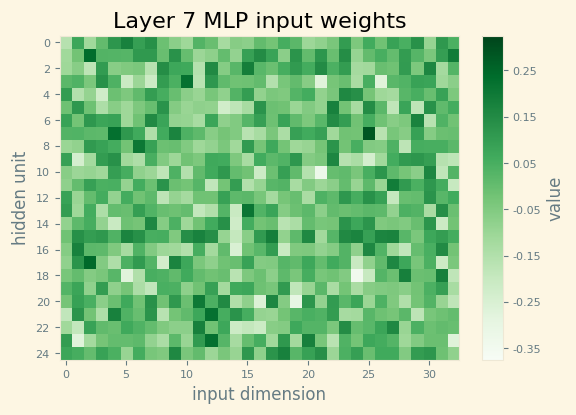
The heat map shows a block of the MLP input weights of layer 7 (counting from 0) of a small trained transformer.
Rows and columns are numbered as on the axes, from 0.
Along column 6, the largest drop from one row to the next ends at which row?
9
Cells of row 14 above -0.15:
29
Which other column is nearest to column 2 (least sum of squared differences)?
6
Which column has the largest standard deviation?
1
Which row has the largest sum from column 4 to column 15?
21
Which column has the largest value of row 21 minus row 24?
12
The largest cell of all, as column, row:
25, 7
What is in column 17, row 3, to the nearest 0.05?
-0.15
